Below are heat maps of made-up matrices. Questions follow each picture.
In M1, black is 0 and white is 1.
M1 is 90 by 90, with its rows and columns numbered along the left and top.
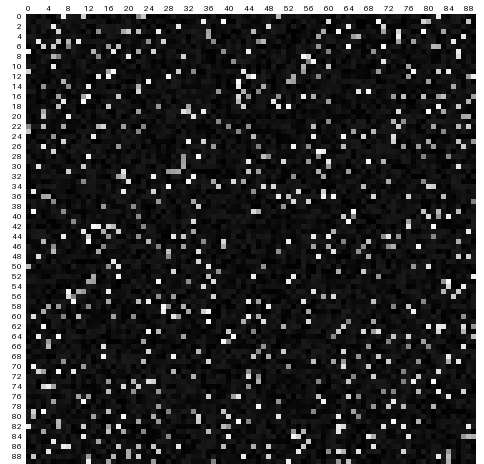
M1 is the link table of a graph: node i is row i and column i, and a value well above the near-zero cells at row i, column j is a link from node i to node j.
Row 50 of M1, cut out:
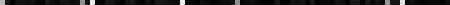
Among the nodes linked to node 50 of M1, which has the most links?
node 16
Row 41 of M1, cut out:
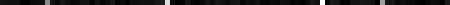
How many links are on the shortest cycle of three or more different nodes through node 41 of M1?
3
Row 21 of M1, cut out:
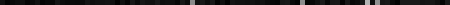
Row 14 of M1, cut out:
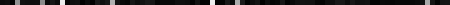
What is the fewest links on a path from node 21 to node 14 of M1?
4
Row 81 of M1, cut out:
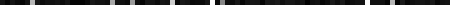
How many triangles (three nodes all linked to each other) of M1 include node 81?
2
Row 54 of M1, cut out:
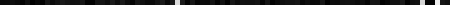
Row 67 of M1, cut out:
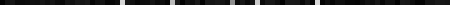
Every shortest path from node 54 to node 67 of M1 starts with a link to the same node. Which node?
node 87
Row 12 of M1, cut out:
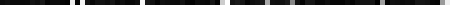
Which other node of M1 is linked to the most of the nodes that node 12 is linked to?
node 84
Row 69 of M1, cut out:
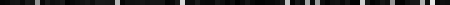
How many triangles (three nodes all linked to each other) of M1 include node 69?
3
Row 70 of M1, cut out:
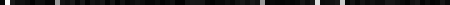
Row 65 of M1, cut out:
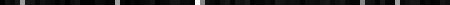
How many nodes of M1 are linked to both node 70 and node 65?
0
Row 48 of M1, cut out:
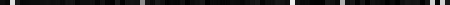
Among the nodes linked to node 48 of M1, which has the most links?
node 86
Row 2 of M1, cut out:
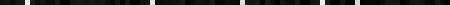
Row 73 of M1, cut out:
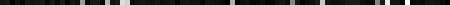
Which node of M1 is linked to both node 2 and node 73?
node 64
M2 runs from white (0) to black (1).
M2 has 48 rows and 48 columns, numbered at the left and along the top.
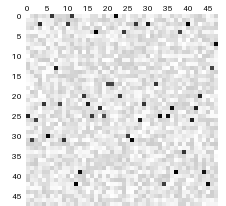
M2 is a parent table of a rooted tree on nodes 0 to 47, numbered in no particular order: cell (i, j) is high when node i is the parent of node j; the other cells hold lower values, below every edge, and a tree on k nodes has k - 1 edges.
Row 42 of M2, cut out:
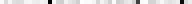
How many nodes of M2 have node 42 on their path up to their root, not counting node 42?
10
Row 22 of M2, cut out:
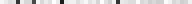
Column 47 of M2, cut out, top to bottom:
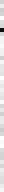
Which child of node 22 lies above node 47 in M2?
4
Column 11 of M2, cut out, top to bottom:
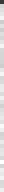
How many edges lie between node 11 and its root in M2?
6
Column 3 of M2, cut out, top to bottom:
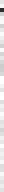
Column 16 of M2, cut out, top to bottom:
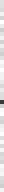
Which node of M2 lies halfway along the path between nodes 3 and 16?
30
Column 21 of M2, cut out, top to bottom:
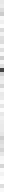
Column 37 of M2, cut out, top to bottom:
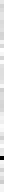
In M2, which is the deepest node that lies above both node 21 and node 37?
17
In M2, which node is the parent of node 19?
25
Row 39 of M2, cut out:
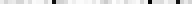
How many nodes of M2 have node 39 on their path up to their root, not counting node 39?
6
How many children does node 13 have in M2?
2
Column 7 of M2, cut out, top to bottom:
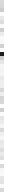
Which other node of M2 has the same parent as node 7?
46
